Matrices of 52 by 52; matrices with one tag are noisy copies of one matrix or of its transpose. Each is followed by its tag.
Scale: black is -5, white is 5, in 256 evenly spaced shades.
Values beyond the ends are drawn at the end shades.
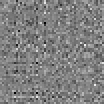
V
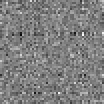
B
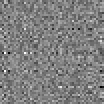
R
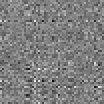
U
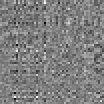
V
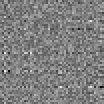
R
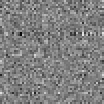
B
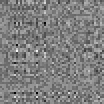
V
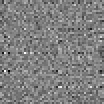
R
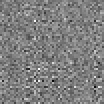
U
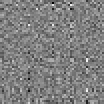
R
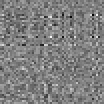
V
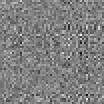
U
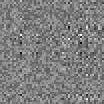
U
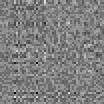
V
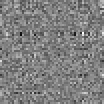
B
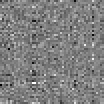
B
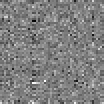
B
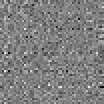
R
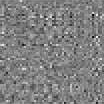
V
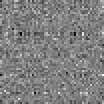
B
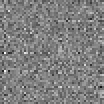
R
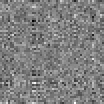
B
